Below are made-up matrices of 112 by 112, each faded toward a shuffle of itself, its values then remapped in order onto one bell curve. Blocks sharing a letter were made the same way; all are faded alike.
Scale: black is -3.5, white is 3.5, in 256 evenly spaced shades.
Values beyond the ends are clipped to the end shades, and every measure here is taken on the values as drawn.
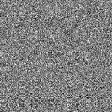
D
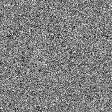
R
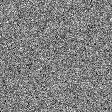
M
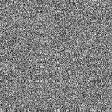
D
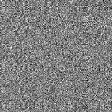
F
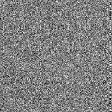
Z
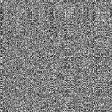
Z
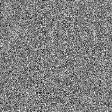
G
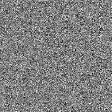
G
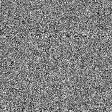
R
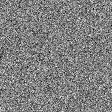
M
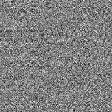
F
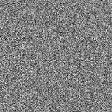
D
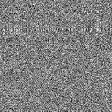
F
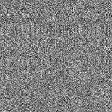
D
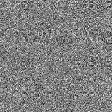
F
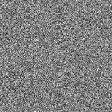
D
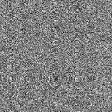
F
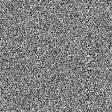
G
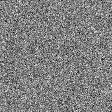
M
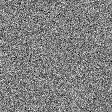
M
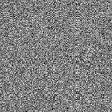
D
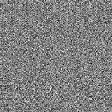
D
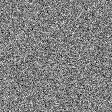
M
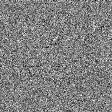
R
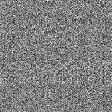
F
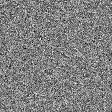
M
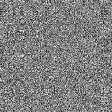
F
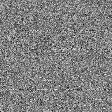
R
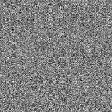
F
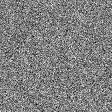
M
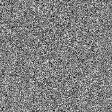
G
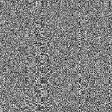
Z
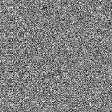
D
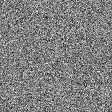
M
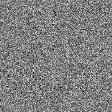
G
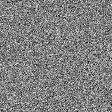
R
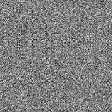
D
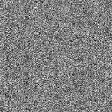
F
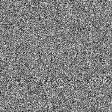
R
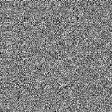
Z
